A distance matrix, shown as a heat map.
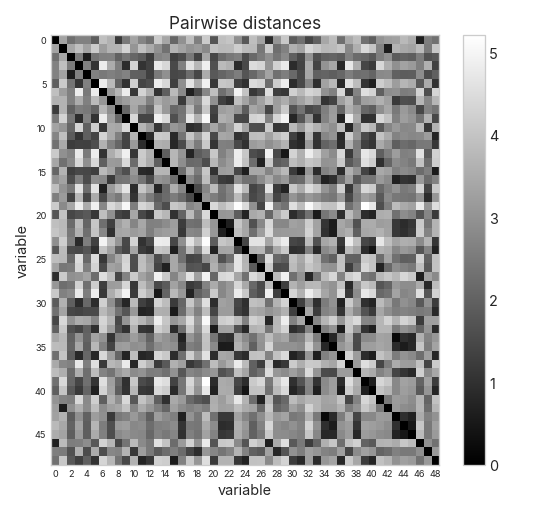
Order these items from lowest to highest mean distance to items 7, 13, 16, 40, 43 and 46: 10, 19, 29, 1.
10, 29, 1, 19
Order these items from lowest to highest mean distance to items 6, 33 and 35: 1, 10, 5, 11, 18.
18, 10, 11, 5, 1
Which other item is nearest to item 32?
27
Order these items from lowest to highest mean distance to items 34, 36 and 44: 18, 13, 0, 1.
18, 0, 13, 1
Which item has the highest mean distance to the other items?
19
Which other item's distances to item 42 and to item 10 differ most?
1
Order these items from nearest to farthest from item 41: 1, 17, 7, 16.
17, 1, 16, 7
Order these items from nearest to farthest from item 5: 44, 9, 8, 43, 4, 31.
9, 31, 8, 4, 43, 44
